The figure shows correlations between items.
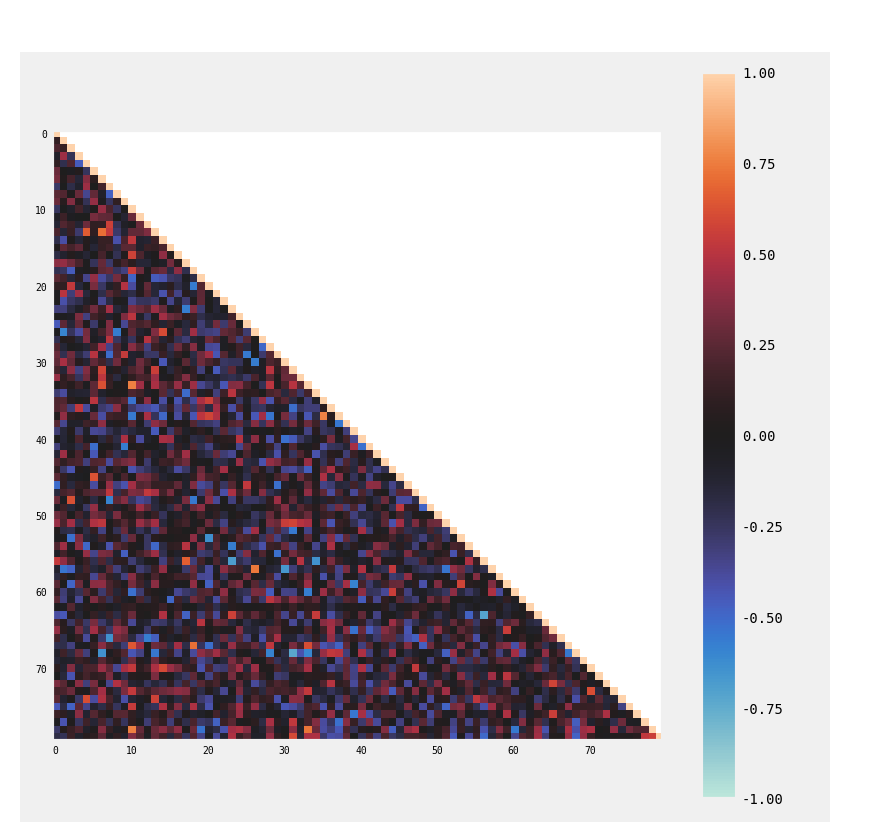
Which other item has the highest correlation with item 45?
5
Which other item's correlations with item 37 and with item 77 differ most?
35
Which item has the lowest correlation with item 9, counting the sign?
41
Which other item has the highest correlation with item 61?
28
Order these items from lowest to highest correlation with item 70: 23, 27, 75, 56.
56, 27, 75, 23
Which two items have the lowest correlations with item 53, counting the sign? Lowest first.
20, 2
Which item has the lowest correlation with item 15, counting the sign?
61
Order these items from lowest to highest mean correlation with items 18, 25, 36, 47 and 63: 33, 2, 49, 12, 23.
2, 49, 12, 33, 23
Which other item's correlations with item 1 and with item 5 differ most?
42
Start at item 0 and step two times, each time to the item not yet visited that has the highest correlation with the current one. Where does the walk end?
17
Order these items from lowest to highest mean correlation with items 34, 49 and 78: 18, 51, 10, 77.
77, 51, 18, 10
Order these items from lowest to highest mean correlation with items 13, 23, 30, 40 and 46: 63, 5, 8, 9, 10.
8, 9, 5, 63, 10
